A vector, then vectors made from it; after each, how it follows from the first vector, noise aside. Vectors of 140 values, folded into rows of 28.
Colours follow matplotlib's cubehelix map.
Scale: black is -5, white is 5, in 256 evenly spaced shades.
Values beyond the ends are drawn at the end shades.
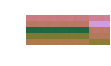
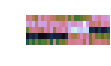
wrapped around, scaled up.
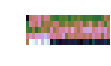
wrapped around, scaled up.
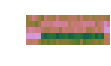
wrapped around.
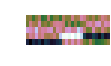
wrapped around, scaled up.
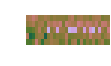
reversed, negated, partly zeroed.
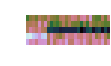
reversed, scaled up.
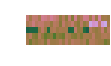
partly zeroed.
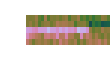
negated.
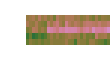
reversed, negated, shrunk.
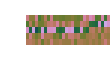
sign-scrambled.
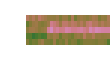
reversed, negated, shrunk.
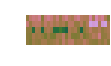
partly zeroed.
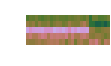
negated.
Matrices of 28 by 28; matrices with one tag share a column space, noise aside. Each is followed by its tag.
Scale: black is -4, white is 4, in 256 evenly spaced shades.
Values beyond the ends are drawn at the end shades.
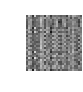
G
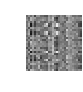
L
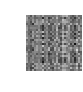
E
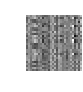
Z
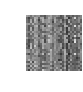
Z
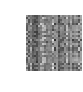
E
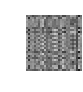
G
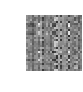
L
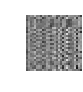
G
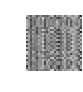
G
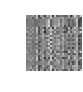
G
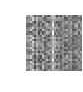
L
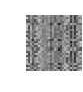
E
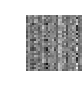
E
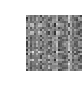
L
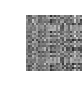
E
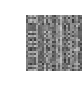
E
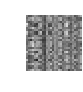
L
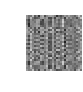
G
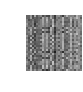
G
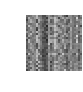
Z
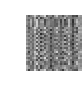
G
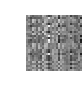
Z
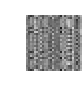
G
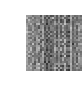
E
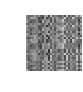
Z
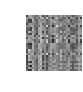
Z
